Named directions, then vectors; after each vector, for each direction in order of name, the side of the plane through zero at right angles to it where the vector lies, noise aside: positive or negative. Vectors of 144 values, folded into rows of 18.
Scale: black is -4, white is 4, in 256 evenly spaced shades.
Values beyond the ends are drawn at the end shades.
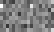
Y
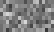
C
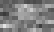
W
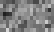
negative, positive, positive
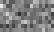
positive, negative, positive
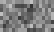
negative, negative, negative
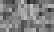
negative, positive, positive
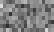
negative, negative, positive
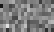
positive, positive, negative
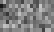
negative, positive, negative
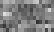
positive, negative, negative
